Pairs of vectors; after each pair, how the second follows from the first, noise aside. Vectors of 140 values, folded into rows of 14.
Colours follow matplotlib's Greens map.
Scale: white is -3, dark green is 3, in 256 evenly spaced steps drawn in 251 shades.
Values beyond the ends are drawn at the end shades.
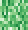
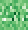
wrapped around, partly zeroed.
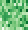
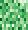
reversed.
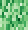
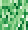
reversed.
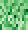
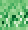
wrapped around, partly zeroed.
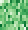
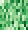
copied.
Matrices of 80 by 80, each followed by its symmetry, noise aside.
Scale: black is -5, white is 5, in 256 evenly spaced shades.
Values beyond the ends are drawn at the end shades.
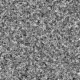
antisymmetric.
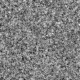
antisymmetric.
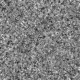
symmetric.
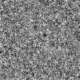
symmetric across the other diagonal.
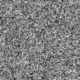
no symmetry.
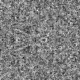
mirrored top to bottom.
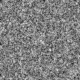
symmetric.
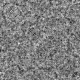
symmetric.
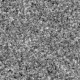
no symmetry.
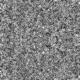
mirrored top to bottom.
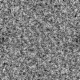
same after a half turn.
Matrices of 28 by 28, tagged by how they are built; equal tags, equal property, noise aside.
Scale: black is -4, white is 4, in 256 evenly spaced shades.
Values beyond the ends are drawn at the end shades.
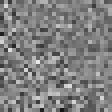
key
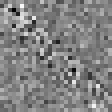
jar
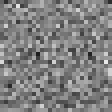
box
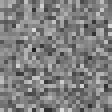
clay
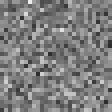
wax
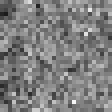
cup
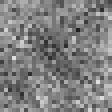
cup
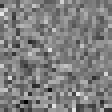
key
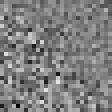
key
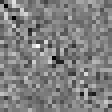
jar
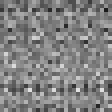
box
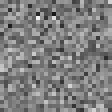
wax
